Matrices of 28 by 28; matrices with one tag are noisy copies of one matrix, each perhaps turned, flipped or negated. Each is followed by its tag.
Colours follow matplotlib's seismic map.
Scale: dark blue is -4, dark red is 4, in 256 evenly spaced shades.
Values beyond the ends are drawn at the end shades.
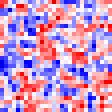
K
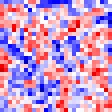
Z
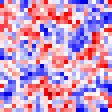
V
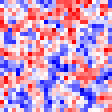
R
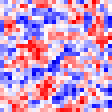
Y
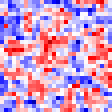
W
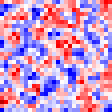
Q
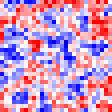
W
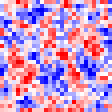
Y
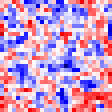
W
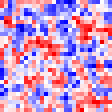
K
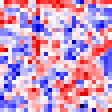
Z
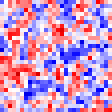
R
